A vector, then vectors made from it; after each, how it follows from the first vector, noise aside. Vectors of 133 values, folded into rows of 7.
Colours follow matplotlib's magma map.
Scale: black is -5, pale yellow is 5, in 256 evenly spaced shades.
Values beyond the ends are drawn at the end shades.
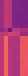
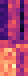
reversed, negated, scaled up.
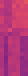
negated, shrunk.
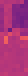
partly zeroed.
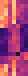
wrapped around, scaled up.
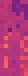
partly zeroed.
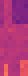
partly zeroed.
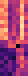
reversed, scaled up.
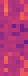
wrapped around, partly zeroed.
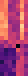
reversed, scaled up.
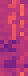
wrapped around, partly zeroed.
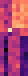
negated, scaled up.
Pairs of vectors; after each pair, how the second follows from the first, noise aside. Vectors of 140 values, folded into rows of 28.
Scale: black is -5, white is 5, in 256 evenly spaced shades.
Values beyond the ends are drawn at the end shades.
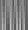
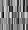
wrapped around, negated, scaled up.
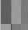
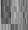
copied.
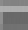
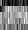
wrapped around, negated, scaled up.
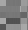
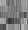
copied.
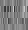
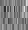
copied.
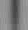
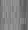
wrapped around, shrunk.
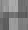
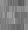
wrapped around, negated, shrunk.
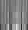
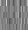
reversed, negated, partly zeroed.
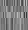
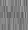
negated, shrunk.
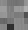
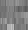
negated, shrunk.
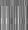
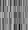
wrapped around, negated.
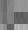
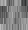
wrapped around, negated.
